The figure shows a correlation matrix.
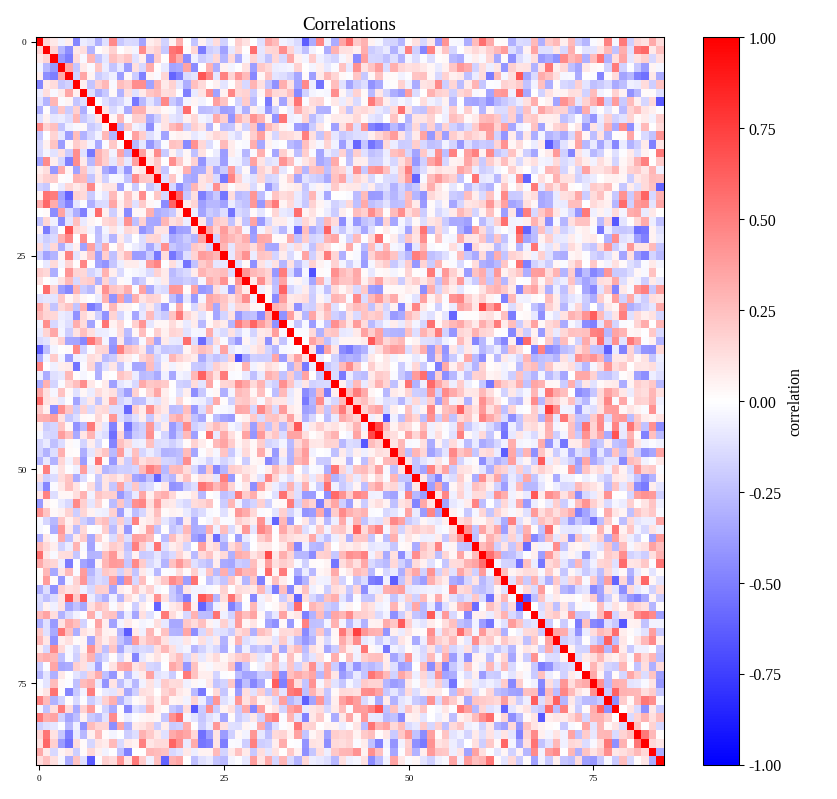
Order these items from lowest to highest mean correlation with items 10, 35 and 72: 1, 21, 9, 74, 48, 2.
48, 9, 74, 21, 1, 2
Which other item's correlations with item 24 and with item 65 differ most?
6
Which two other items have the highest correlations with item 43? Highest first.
69, 57
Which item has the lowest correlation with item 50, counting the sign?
24
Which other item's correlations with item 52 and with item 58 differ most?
22
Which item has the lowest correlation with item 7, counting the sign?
84
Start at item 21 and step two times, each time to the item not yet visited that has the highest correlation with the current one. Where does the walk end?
82
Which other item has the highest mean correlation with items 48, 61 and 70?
13
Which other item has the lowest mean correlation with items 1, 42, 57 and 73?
68
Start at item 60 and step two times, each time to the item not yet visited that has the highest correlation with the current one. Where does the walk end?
62
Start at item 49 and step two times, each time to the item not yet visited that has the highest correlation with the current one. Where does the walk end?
36
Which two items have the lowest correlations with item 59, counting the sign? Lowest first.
66, 35
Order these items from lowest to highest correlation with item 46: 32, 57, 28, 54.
54, 32, 28, 57
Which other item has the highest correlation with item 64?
56
